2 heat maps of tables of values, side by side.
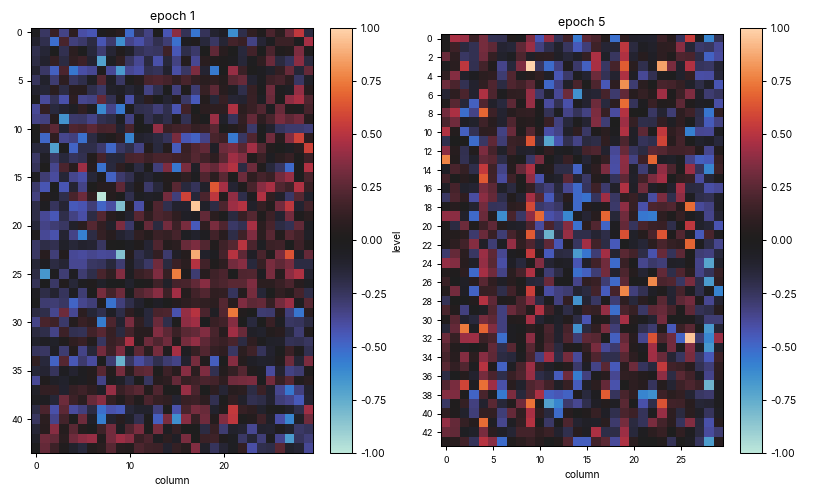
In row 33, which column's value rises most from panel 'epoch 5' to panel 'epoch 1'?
28
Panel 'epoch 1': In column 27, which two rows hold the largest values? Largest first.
23, 18
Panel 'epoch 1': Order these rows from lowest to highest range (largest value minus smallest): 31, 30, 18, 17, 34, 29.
31, 30, 34, 29, 17, 18
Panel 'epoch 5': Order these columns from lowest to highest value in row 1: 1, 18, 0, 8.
18, 0, 1, 8
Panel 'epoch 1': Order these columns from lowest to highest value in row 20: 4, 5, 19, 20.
4, 5, 20, 19
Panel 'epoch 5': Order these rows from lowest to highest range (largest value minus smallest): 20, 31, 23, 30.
30, 20, 23, 31
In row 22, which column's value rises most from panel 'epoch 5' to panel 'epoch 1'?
18
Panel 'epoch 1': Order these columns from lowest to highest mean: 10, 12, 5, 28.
5, 10, 12, 28
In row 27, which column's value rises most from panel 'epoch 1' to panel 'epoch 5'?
19
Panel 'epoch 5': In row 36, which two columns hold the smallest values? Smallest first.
14, 12
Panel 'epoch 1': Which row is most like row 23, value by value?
18
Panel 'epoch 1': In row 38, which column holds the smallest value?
28
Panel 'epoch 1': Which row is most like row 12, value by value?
39
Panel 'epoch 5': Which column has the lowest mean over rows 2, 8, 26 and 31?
28
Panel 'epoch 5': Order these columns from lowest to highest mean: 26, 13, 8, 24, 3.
3, 13, 24, 8, 26
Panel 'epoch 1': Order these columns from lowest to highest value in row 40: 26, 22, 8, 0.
26, 0, 8, 22
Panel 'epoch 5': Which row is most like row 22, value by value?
0
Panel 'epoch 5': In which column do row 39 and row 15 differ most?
4
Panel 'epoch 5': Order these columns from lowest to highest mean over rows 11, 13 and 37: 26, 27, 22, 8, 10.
27, 26, 8, 22, 10
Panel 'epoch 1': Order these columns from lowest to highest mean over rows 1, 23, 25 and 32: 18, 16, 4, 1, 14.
1, 4, 14, 18, 16
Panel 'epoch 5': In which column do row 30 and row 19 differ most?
10
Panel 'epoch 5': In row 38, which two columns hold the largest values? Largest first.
17, 10
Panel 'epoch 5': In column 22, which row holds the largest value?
26
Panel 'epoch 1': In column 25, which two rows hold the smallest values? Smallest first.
35, 29
